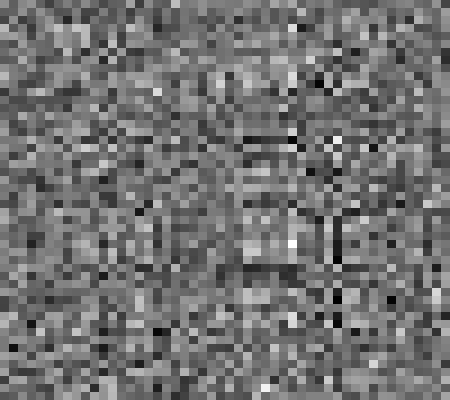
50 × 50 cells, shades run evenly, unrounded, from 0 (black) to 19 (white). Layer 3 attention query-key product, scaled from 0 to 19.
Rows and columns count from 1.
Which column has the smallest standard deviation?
46
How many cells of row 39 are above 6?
44
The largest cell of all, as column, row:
33, 31
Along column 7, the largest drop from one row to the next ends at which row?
18
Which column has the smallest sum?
38
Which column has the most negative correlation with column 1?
48
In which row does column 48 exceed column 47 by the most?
26
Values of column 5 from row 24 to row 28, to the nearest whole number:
3 9 7 6 8
